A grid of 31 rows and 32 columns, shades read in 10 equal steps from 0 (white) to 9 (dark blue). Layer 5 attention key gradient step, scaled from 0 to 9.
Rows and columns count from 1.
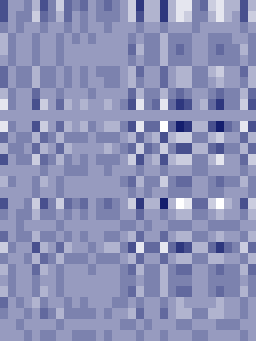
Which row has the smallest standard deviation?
11
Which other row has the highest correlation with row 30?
21
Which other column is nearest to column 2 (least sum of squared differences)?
30
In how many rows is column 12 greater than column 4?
5
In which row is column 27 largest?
12
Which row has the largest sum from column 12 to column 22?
19
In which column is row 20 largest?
18
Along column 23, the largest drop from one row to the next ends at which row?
13
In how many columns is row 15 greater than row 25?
15
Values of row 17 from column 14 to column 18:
4 4 5 6 3
